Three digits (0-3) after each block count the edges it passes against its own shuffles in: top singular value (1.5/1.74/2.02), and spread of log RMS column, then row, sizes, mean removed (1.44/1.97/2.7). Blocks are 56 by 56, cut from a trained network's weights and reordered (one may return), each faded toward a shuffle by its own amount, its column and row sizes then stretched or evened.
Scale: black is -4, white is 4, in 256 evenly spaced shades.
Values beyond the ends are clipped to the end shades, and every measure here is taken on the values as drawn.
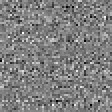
1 1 2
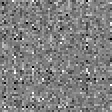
0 2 1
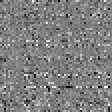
0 2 3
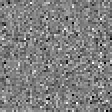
1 1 1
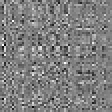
3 3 2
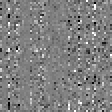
0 3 1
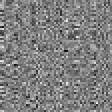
3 2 0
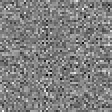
2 1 0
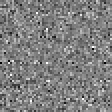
0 0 1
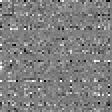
0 2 3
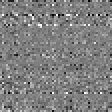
1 1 3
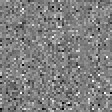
0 2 1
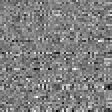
3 0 3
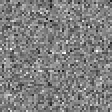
1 0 1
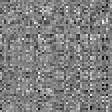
3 2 2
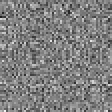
3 0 2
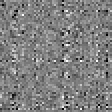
2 2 2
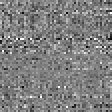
2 1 3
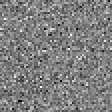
0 0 1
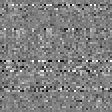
2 0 3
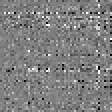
1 2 3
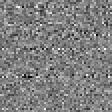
1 0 2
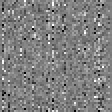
0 3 0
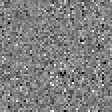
1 2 0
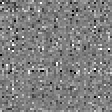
0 2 2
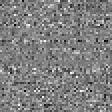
0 0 3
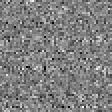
1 0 2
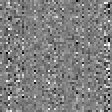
0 3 0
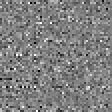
0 1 2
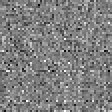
1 0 2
